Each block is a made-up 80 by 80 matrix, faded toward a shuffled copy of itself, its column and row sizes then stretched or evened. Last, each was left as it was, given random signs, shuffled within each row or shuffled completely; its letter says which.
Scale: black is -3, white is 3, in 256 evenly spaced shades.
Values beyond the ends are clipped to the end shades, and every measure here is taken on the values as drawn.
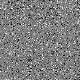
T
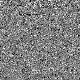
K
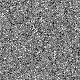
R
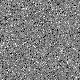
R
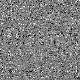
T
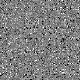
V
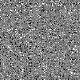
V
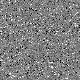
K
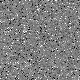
R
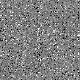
T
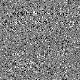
V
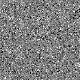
T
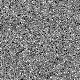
R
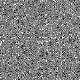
V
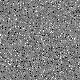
R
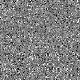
V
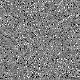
V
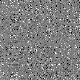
V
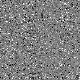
T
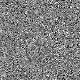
T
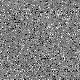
K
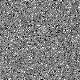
K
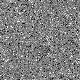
R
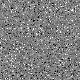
K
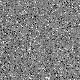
R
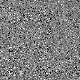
T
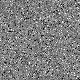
R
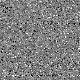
K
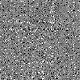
V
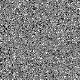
T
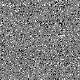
T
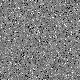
R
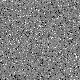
R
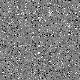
T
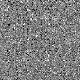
V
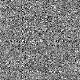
V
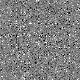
T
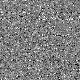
K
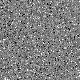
R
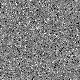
R
